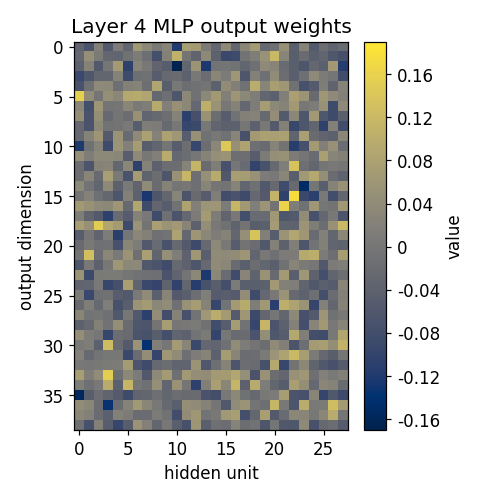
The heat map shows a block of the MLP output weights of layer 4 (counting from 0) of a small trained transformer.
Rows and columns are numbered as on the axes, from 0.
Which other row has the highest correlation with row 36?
17
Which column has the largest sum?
20
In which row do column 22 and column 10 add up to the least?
2
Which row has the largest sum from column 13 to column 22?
16
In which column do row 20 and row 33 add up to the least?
7
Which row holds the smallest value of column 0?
35
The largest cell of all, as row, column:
15, 22
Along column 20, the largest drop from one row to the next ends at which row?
37
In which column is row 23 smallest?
13
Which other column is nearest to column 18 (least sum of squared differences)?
6
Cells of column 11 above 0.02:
12
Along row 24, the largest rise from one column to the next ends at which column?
5
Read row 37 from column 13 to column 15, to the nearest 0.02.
0 0 0.06
